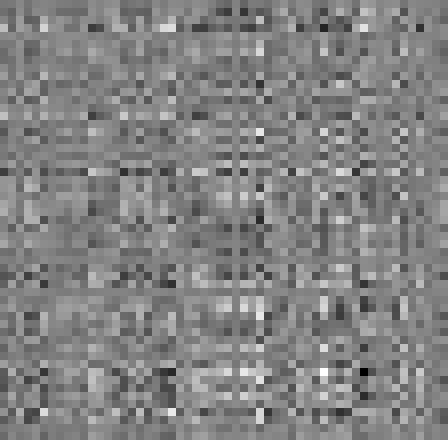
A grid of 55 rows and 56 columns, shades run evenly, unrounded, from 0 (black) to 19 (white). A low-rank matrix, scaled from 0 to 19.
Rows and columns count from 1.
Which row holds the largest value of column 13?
47
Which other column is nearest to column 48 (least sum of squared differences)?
54
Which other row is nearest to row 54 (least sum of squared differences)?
16
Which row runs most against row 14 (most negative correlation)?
45
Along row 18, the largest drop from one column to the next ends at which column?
51
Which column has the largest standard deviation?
33
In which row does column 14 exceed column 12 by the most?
4
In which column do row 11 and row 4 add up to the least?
41
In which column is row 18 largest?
43
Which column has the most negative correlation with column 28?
36
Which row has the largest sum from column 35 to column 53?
22
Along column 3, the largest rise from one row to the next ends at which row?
52
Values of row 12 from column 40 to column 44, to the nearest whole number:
12 11 11 11 11
